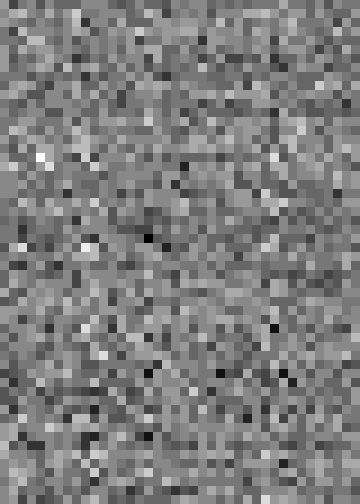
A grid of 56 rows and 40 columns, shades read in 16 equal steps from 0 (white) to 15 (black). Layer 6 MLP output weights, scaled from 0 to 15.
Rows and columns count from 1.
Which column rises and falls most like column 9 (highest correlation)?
33
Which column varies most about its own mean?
17
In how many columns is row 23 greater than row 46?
8
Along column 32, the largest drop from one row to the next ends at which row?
43
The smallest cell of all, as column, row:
5, 18
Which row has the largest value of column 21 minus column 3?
28
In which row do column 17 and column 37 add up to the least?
36
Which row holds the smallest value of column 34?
15
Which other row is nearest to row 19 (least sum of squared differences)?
48
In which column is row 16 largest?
31
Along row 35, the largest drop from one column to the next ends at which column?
21
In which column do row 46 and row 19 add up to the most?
30
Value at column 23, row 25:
8
